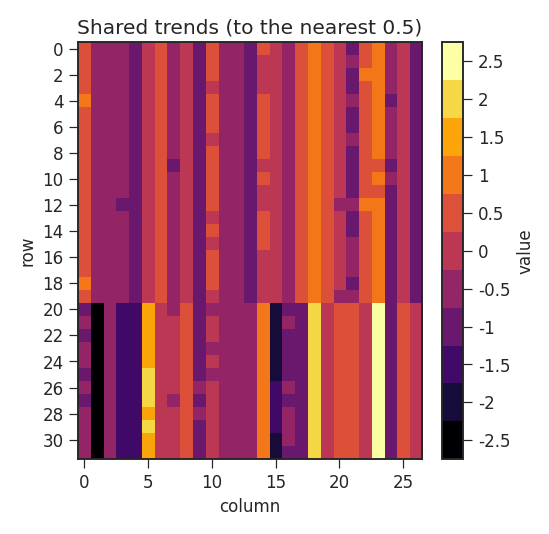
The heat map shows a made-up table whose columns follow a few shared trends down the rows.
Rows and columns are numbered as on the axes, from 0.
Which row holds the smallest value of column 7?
9
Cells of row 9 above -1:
20
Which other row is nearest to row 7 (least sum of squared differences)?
15
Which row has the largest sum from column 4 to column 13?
26
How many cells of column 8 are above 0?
12
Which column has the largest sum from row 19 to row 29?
23
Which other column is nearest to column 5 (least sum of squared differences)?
14
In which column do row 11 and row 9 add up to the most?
18
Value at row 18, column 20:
0
